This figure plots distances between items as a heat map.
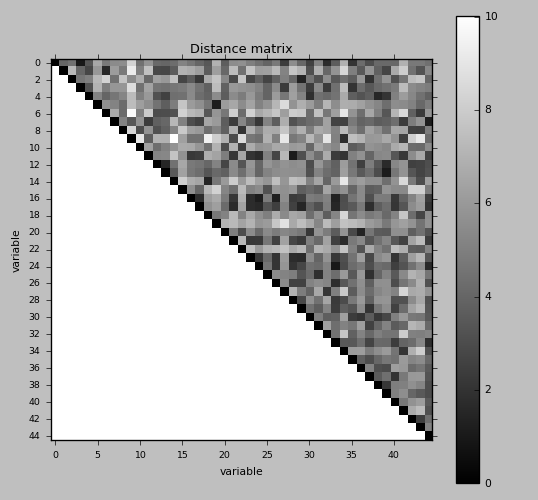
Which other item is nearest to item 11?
28
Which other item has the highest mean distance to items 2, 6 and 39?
9
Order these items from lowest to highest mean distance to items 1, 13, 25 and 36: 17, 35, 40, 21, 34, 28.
35, 17, 40, 21, 28, 34
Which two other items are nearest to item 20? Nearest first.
36, 30
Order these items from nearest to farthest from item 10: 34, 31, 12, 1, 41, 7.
12, 1, 7, 31, 41, 34
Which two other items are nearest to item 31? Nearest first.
25, 37
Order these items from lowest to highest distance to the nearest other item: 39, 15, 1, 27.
39, 1, 27, 15
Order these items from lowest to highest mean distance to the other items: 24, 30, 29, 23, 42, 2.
24, 30, 29, 23, 2, 42
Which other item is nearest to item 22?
8
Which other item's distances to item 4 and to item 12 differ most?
42
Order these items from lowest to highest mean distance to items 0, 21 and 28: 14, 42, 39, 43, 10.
39, 42, 10, 43, 14
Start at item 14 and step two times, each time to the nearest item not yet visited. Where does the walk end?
43
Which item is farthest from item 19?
27
